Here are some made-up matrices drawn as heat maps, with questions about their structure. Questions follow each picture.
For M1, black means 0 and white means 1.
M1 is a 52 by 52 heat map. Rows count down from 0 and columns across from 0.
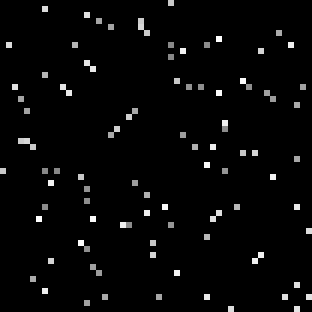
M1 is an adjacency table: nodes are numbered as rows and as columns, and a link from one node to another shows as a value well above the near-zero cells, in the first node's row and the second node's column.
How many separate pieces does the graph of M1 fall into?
4
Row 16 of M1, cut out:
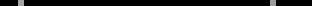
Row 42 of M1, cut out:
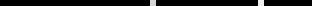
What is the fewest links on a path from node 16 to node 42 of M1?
6
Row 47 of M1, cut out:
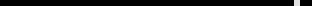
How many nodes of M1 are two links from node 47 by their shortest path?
4
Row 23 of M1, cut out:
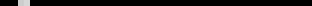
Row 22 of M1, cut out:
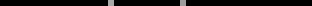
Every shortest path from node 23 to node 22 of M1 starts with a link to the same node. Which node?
node 4
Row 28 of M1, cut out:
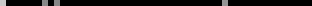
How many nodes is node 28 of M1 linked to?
4
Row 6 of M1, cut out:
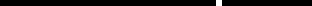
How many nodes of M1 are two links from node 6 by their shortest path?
2
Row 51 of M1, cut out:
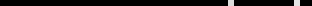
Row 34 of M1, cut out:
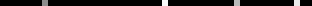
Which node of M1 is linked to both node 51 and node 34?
node 49
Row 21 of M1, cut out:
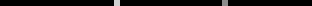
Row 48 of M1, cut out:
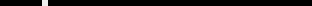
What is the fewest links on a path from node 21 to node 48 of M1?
4
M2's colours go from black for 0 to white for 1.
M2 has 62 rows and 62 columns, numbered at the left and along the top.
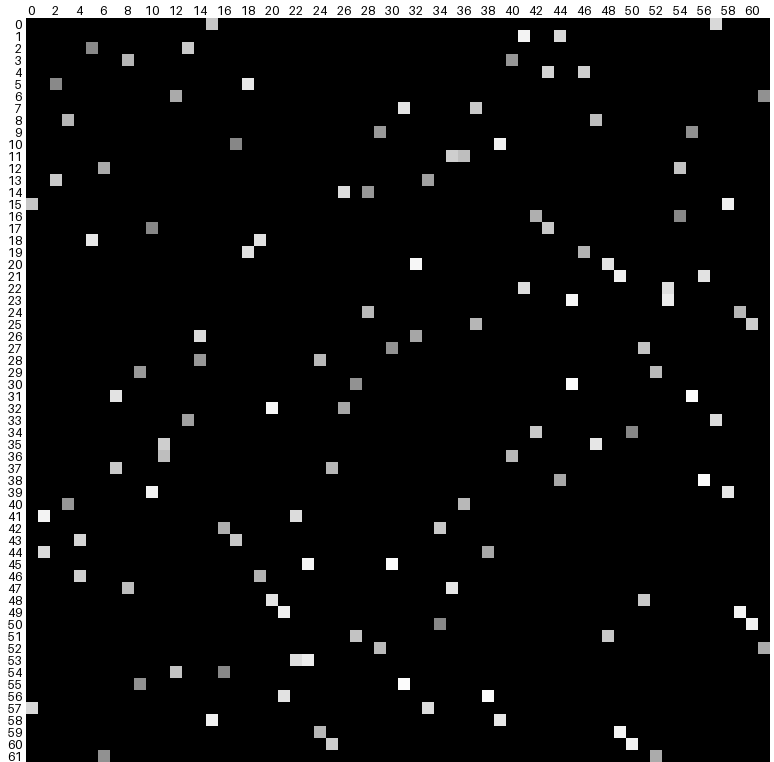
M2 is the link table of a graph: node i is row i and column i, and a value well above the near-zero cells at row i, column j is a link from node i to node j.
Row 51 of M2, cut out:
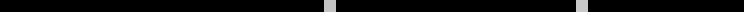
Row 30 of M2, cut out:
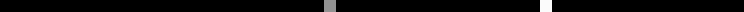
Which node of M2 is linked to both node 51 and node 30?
node 27
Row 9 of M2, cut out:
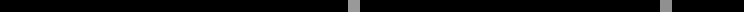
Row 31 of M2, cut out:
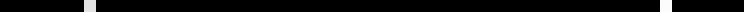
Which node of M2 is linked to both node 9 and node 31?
node 55
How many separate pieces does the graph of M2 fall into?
4
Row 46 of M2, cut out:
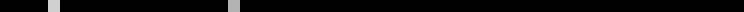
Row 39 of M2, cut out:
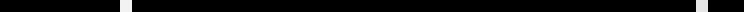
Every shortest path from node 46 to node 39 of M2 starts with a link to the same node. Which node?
node 4
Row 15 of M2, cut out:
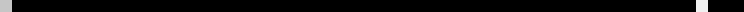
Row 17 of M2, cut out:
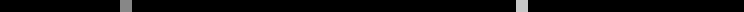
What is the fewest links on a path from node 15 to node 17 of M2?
4
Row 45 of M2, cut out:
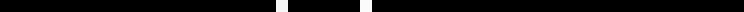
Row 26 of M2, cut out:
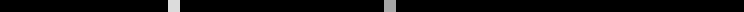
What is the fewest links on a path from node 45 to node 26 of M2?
7
